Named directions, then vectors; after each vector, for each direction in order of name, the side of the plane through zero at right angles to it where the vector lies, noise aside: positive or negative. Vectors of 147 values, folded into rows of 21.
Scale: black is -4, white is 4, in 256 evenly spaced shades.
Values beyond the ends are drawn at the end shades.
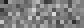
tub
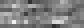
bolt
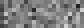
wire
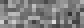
positive, positive, negative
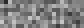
positive, positive, negative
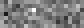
negative, positive, negative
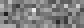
negative, positive, negative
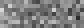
positive, negative, negative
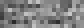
negative, positive, positive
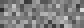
positive, positive, positive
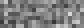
negative, negative, positive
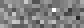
positive, negative, negative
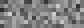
positive, positive, positive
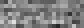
positive, positive, negative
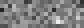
positive, positive, positive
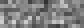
positive, positive, negative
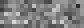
positive, positive, positive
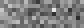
positive, negative, negative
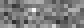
negative, positive, negative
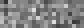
positive, positive, negative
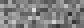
positive, positive, negative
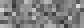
negative, negative, negative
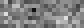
positive, negative, positive
